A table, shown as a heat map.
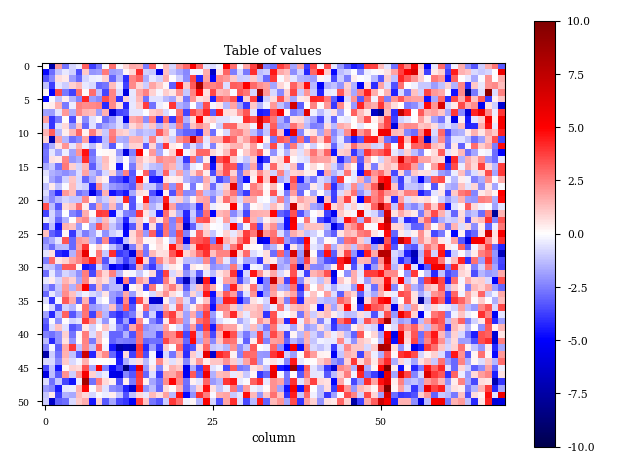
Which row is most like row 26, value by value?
7
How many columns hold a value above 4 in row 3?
4
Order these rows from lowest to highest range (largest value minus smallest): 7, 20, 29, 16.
16, 20, 29, 7
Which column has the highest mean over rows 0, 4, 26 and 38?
66
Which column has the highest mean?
51
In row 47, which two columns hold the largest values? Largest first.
6, 51
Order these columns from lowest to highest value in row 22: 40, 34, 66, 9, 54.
40, 54, 66, 9, 34
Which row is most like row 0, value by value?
11
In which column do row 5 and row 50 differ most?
32
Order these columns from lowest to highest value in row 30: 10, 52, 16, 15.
10, 16, 15, 52
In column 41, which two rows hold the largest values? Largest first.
1, 5
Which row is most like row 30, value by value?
17
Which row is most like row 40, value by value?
41
